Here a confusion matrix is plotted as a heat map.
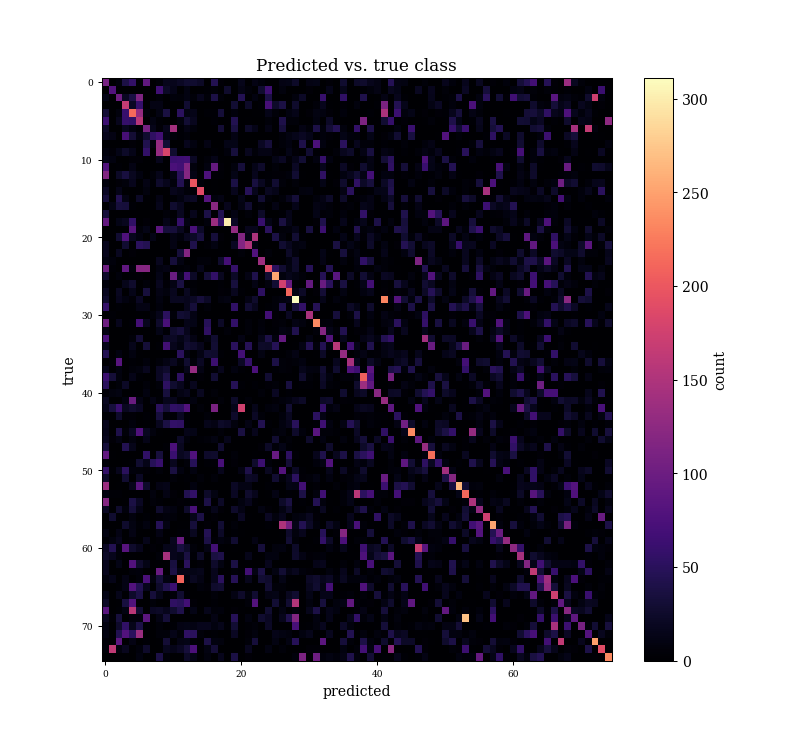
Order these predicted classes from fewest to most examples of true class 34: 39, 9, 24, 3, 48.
3, 24, 39, 9, 48
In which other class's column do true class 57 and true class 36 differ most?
26
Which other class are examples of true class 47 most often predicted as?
10
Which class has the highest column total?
0
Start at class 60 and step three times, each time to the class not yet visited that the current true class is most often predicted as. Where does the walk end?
20
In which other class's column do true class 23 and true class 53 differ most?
37
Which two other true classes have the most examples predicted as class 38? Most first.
39, 5
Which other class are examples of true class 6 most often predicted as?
71
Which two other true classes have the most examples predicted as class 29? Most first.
74, 52
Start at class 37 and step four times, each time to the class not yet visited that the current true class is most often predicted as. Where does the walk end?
41
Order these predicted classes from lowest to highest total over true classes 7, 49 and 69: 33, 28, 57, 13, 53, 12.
12, 13, 33, 28, 57, 53
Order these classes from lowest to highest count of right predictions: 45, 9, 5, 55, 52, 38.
55, 5, 9, 38, 45, 52
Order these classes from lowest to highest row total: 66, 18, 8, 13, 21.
8, 66, 13, 21, 18
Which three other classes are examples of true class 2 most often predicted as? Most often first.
72, 5, 66
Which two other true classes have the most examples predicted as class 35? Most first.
58, 59
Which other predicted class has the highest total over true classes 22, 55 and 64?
11
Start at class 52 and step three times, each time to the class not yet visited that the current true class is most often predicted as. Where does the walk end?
4
